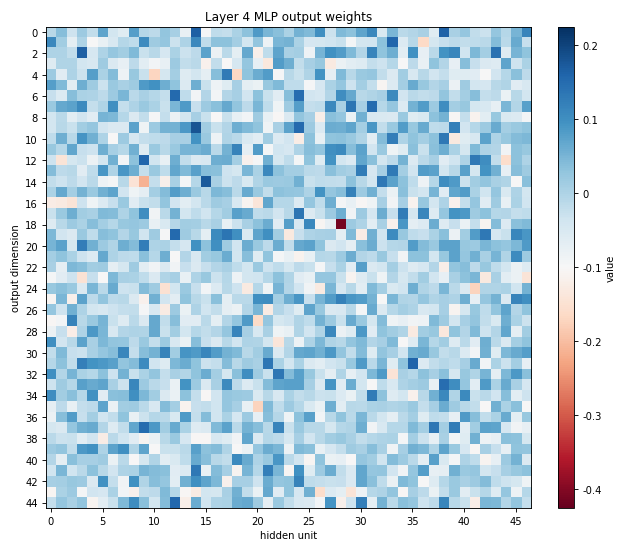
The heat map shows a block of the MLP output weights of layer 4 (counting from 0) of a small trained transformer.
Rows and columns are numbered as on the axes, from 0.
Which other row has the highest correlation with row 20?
39
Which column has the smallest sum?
26
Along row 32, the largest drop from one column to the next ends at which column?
33
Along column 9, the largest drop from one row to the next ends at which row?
38
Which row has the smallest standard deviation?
22
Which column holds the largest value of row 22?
30
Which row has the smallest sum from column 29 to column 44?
16
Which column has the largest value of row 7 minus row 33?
31
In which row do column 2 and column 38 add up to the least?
28
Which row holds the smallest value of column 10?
4
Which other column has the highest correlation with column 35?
1
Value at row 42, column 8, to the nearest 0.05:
0.1
